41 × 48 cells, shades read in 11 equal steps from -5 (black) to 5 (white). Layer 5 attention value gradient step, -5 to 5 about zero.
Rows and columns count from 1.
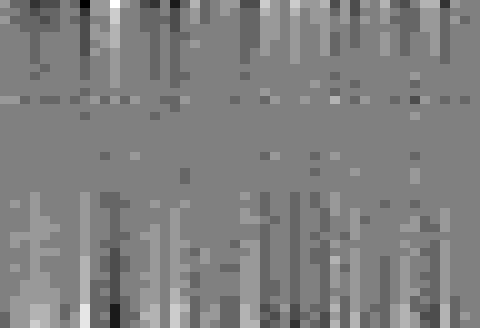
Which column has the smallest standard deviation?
48
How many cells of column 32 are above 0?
4
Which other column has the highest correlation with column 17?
47
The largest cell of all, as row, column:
1, 12
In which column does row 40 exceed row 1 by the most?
9
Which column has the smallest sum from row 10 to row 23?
18
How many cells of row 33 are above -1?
39
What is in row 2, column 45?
-1
